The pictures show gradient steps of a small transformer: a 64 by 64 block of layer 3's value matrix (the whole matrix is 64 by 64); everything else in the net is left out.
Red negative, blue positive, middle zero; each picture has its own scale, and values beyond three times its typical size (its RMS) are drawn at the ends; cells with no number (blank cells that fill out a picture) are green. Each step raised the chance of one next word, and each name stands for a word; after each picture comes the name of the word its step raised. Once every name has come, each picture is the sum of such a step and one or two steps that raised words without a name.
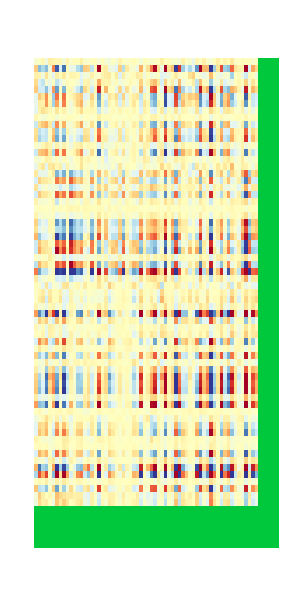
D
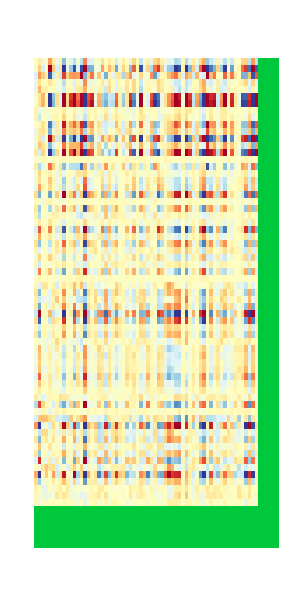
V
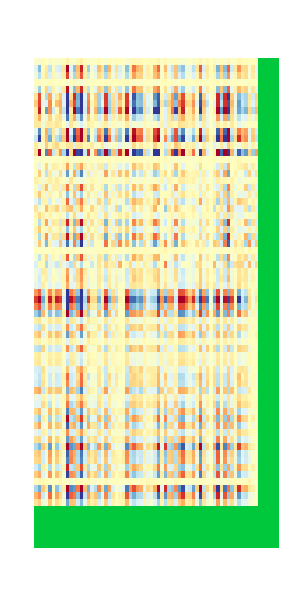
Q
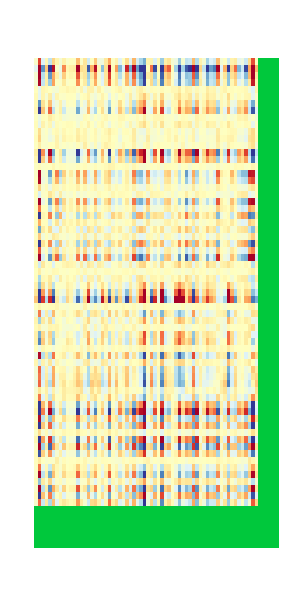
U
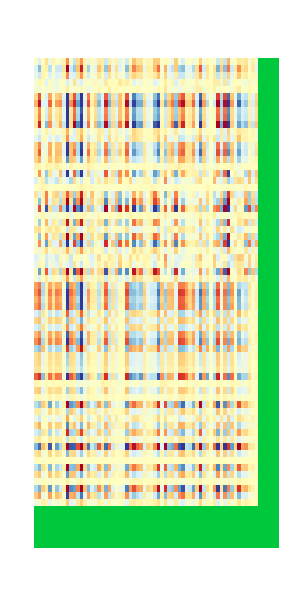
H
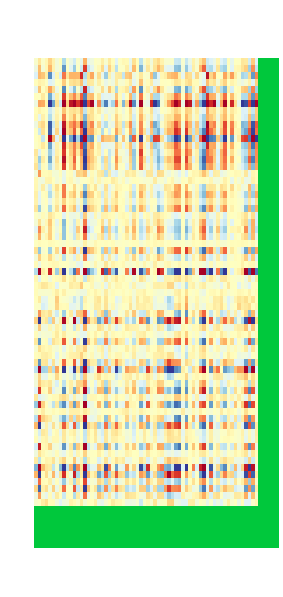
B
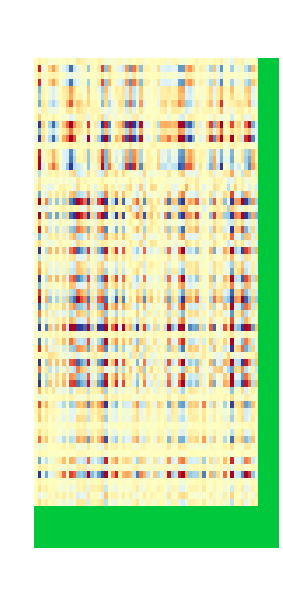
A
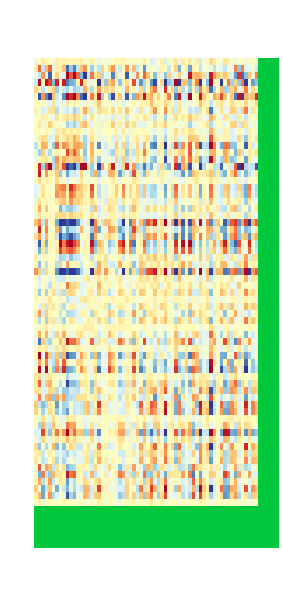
D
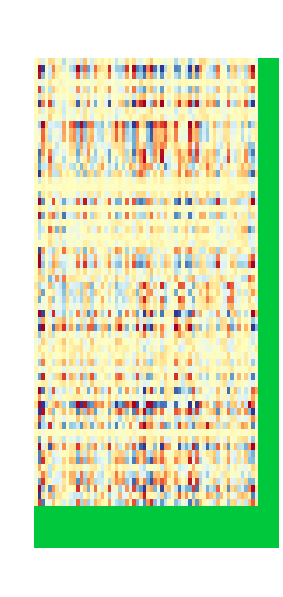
A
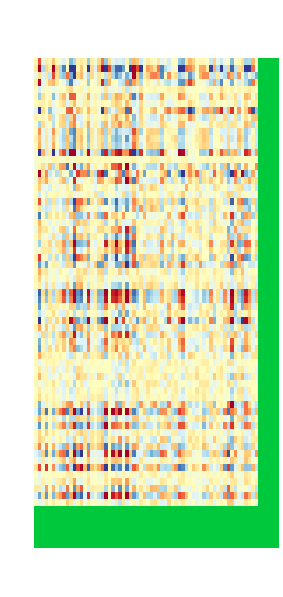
U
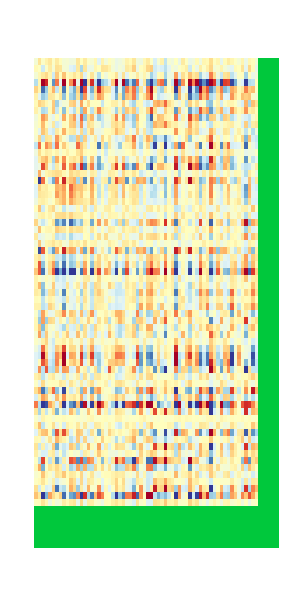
B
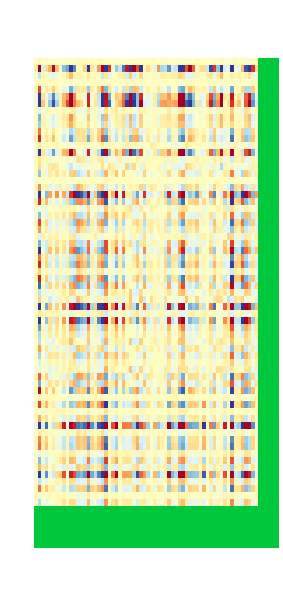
V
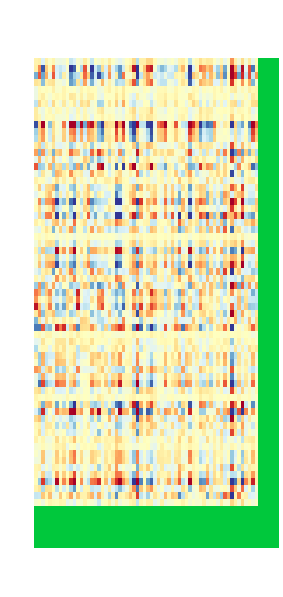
A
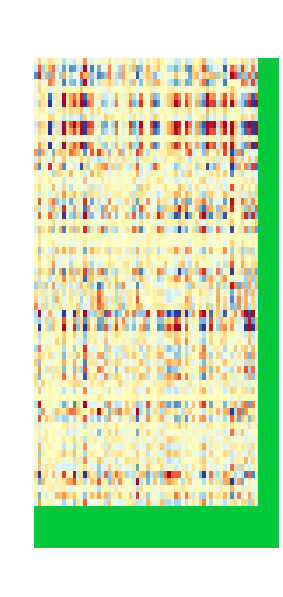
A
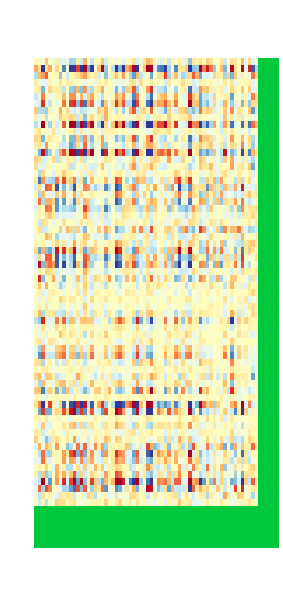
V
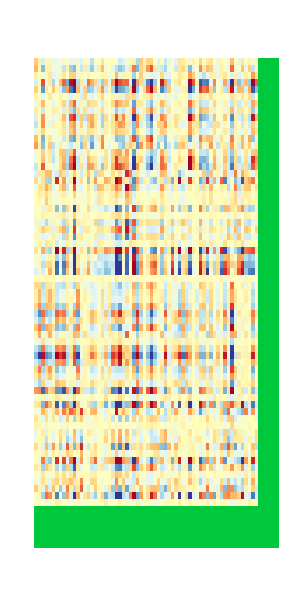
B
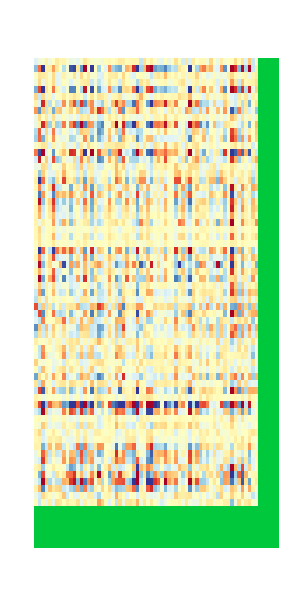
D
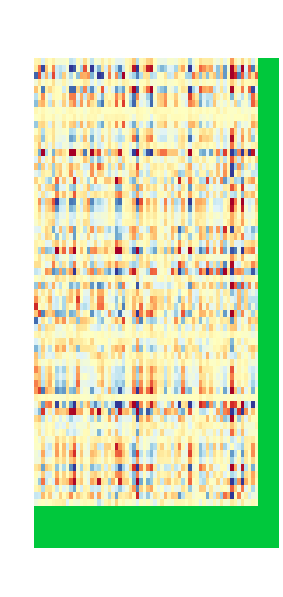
D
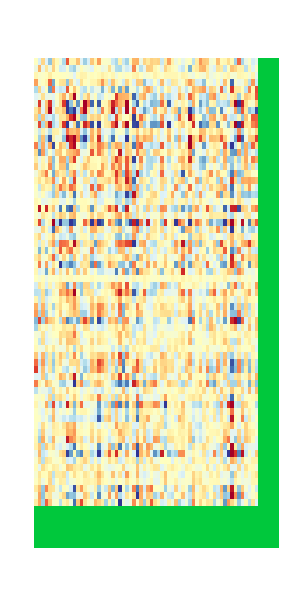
H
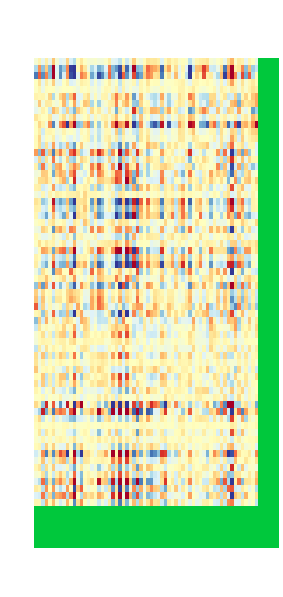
A
